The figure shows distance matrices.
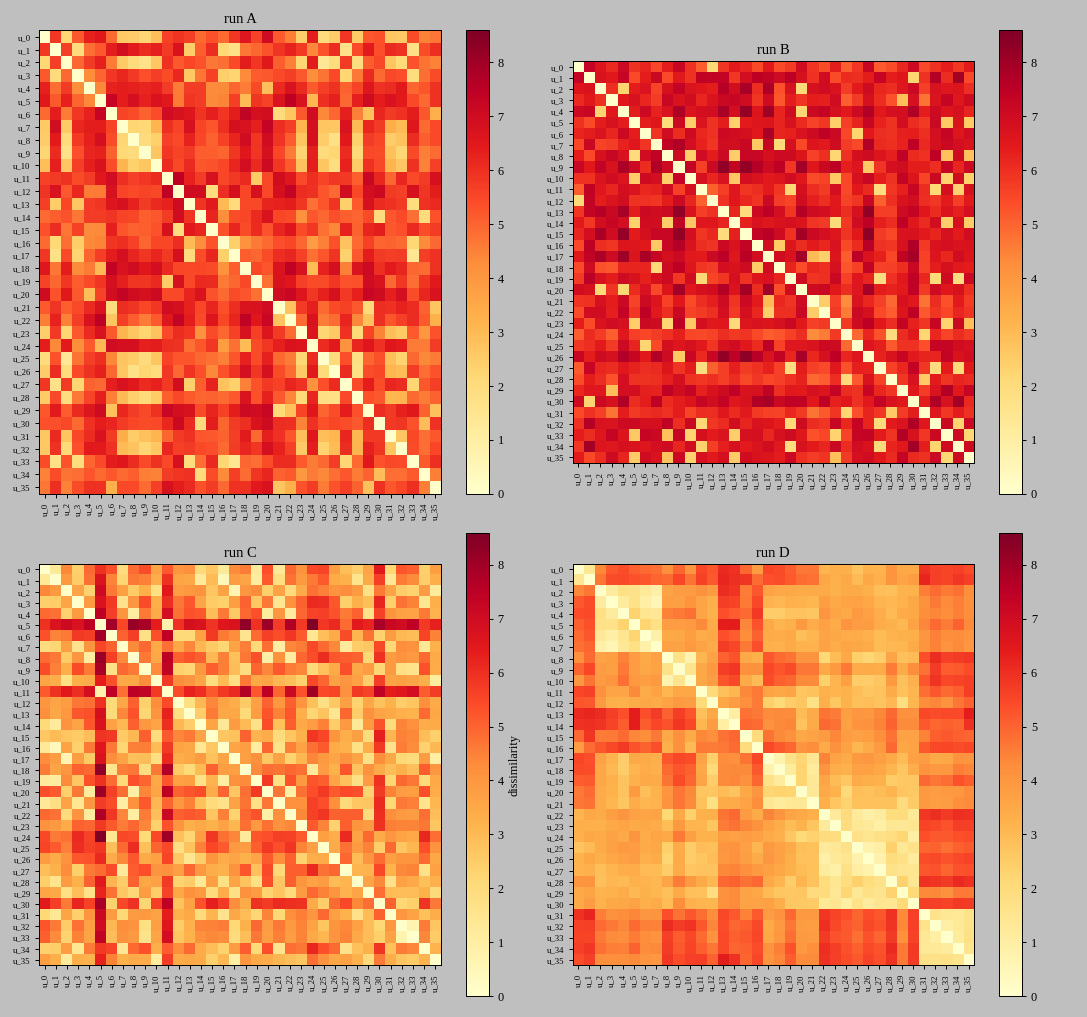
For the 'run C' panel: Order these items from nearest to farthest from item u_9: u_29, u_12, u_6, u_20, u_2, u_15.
u_6, u_12, u_2, u_29, u_20, u_15
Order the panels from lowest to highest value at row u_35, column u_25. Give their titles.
run C, run A, run D, run B
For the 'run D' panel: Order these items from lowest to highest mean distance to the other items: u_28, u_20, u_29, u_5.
u_29, u_20, u_28, u_5
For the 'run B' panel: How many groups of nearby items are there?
12
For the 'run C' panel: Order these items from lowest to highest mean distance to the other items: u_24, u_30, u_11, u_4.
u_4, u_24, u_30, u_11
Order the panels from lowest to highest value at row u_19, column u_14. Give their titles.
run C, run D, run A, run B
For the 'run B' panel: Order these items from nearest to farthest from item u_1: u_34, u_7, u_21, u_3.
u_21, u_3, u_7, u_34
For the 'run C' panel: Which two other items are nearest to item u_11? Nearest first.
u_5, u_27
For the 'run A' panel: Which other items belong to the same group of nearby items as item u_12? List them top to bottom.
u_15
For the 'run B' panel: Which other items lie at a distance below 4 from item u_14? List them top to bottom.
u_5, u_8, u_10, u_23, u_33, u_35
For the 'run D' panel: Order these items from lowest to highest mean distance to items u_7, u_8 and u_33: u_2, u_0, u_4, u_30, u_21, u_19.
u_2, u_4, u_21, u_30, u_19, u_0
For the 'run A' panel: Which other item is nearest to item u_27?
u_1
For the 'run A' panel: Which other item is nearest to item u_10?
u_26
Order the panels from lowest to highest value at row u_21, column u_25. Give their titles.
run D, run A, run C, run B
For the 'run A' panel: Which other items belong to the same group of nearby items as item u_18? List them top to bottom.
u_5, u_24
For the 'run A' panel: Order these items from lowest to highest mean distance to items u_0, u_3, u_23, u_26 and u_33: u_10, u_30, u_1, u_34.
u_10, u_1, u_34, u_30
